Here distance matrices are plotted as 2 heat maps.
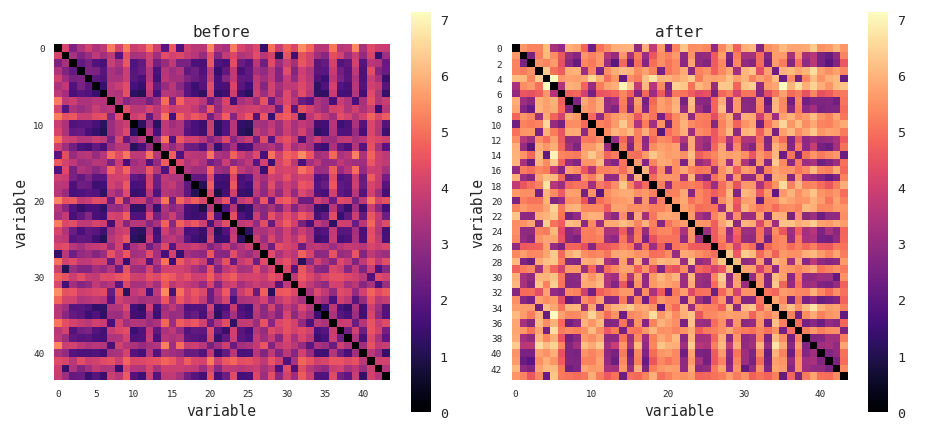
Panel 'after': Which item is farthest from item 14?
5
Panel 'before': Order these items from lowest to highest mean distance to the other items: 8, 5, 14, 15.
5, 15, 8, 14
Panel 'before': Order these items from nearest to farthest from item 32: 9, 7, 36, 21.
9, 7, 36, 21
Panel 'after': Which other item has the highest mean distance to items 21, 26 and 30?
4
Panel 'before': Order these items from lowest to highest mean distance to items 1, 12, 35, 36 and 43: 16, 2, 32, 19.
19, 2, 32, 16
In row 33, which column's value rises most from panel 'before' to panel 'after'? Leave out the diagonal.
23
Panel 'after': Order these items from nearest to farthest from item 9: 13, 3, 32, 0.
3, 32, 0, 13
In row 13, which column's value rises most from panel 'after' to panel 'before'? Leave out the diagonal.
41
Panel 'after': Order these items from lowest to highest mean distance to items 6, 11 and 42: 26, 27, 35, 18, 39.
26, 18, 39, 27, 35
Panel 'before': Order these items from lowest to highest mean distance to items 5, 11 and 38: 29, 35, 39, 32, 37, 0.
35, 37, 29, 39, 0, 32
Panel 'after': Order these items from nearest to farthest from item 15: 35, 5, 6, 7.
7, 6, 35, 5
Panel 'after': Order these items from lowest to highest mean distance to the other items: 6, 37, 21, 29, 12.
12, 6, 29, 37, 21
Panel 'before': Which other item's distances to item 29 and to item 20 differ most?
1
